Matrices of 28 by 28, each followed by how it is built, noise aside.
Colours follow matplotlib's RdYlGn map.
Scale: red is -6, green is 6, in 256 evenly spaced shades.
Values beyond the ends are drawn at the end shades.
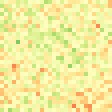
smooth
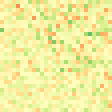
upper triangular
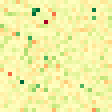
sparse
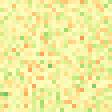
noise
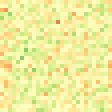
blocks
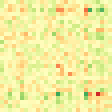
low rank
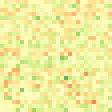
blocks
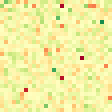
sparse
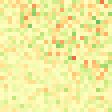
upper triangular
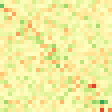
banded
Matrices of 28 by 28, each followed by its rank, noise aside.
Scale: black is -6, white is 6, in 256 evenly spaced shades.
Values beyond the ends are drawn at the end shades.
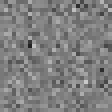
six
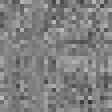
six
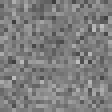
seven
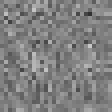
four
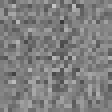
six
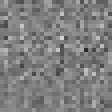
four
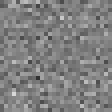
seven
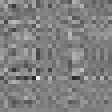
three
